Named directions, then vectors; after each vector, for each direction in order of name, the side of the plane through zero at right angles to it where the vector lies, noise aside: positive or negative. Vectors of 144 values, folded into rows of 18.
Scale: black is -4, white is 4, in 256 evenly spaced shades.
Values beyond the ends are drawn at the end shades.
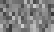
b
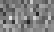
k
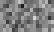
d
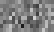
negative, positive, positive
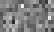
negative, negative, positive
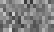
negative, positive, negative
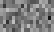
positive, positive, negative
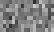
positive, positive, negative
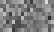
negative, positive, negative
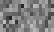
positive, positive, negative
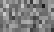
negative, negative, negative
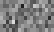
positive, positive, negative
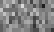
negative, negative, negative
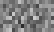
negative, positive, positive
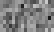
positive, positive, negative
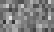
negative, negative, positive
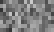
positive, negative, positive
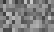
positive, negative, positive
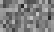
positive, positive, negative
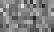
negative, negative, negative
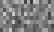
negative, positive, negative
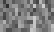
positive, positive, positive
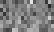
positive, negative, positive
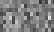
negative, negative, positive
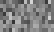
positive, negative, positive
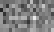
positive, positive, positive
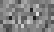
positive, negative, negative
